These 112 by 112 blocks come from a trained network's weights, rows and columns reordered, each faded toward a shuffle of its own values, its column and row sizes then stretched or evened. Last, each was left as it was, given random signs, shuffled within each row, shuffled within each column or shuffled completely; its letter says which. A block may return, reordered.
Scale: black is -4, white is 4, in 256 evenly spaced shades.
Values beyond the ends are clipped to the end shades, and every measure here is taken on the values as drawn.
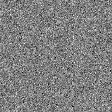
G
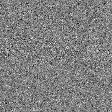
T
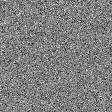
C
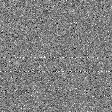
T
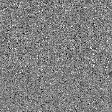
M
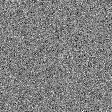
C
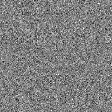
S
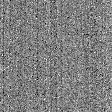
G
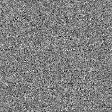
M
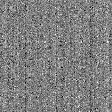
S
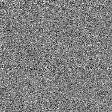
M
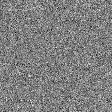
T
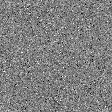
C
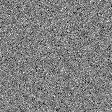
C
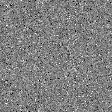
G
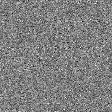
T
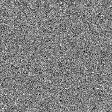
M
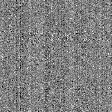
S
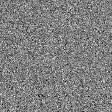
T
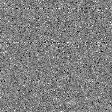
M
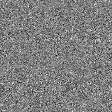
M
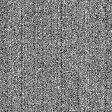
G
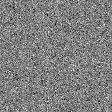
G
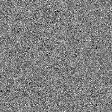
M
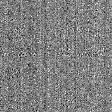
S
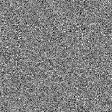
S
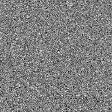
M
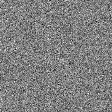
G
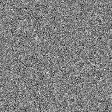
G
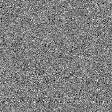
M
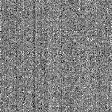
S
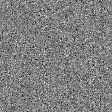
G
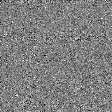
M
